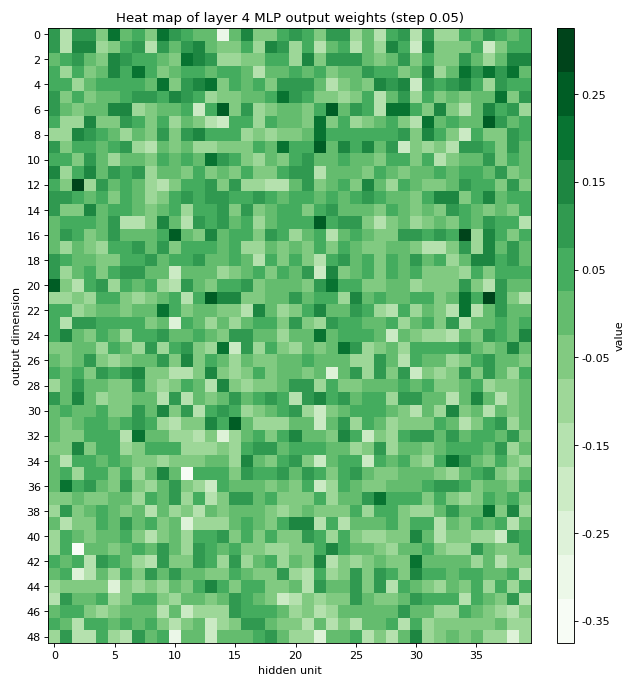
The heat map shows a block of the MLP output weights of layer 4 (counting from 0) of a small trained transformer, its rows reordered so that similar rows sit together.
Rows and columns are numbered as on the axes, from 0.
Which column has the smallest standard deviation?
4
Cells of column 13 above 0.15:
3
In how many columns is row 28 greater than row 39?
13
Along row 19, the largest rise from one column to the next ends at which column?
23
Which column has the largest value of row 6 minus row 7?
14
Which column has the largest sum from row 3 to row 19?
36
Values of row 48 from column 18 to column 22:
0.1 0 -0.1 -0.1 -0.25
